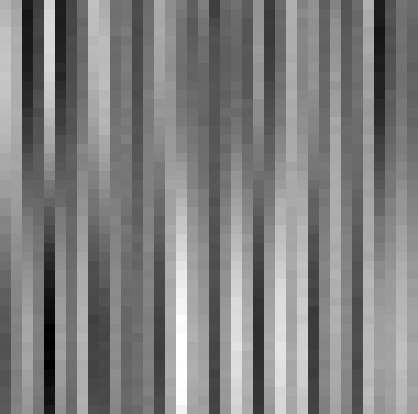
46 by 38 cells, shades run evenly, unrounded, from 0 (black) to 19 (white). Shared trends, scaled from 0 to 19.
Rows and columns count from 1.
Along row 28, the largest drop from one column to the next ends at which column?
29
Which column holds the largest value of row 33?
17
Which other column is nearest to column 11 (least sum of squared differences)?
30
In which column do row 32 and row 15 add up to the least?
20
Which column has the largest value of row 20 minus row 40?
5
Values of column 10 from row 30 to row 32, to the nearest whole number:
7 7 7
